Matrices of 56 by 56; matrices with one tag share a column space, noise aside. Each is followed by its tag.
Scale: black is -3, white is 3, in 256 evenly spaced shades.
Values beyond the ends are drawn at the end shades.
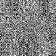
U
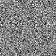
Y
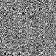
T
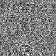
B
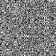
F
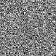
T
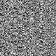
T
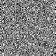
F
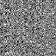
T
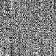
U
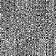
U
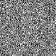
F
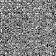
T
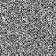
F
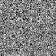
F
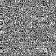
Y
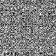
T
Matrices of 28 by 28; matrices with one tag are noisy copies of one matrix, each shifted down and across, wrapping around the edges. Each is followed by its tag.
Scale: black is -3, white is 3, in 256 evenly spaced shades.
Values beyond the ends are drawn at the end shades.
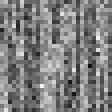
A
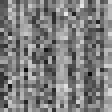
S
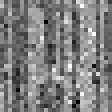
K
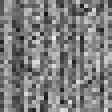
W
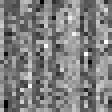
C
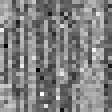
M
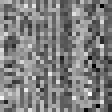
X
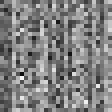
W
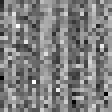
S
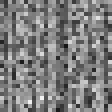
W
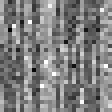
K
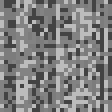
X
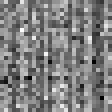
W
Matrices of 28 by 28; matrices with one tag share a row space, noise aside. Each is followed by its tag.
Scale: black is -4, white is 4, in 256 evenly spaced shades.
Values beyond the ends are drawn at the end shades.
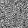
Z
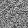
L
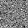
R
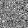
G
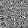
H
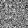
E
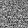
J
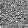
H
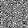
R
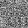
H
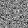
Z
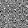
E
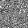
Z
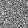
Z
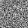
Z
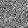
E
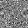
Z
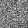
L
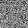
R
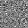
R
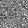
R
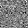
R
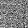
R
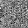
H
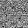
J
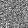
Z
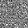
R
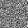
G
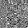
L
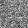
H
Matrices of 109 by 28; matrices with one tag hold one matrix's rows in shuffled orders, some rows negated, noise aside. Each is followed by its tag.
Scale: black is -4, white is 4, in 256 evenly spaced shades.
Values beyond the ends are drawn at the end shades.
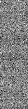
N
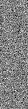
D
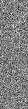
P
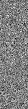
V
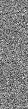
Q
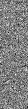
D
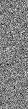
V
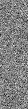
D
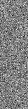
P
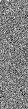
V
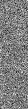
D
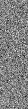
Q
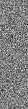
V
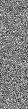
D
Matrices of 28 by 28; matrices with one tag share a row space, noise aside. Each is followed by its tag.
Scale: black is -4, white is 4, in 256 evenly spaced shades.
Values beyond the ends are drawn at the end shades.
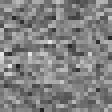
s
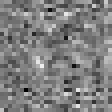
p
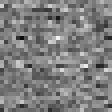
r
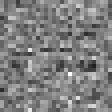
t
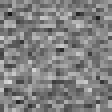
s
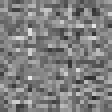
t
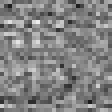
s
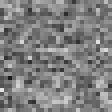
s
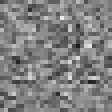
t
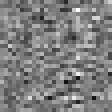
p
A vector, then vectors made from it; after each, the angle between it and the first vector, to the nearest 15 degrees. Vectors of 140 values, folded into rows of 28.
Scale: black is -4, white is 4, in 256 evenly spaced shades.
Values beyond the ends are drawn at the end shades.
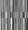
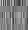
60 degrees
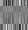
75 degrees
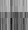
120 degrees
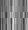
150 degrees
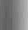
105 degrees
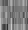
45 degrees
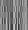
90 degrees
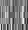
45 degrees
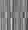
15 degrees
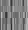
150 degrees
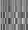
75 degrees
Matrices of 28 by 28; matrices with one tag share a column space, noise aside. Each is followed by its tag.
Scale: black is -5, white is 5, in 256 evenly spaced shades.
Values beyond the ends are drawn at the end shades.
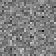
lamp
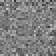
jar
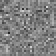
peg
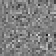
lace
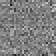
jar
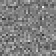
lace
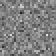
lace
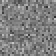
lace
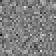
lace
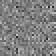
lamp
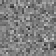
lace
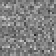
lace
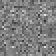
peg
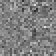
jar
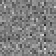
lace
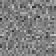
lace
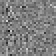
lamp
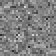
lace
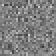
lace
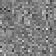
peg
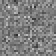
lace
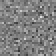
lamp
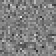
lace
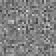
peg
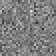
peg
